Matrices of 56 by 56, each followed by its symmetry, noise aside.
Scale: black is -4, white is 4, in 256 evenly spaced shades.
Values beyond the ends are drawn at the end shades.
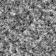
symmetric.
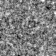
symmetric across the other diagonal.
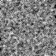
same after a half turn.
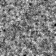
symmetric.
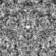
mirrored left to right.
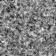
no symmetry.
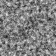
same after a half turn.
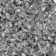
no symmetry.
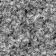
same after a half turn.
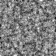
same after a half turn.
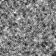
symmetric.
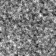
symmetric across the other diagonal.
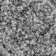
symmetric across the other diagonal.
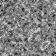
symmetric.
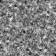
same after a half turn.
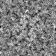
same after a half turn.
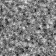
antisymmetric.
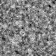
symmetric across the other diagonal.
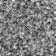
no symmetry.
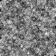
same after a half turn.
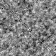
symmetric.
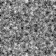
mirrored top to bottom.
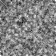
symmetric.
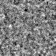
antisymmetric.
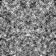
mirrored left to right.
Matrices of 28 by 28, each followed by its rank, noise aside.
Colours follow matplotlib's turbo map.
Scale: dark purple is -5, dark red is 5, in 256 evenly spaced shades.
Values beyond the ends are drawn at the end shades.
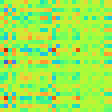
two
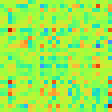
three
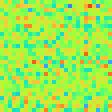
six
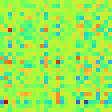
three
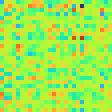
four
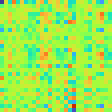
three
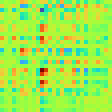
two
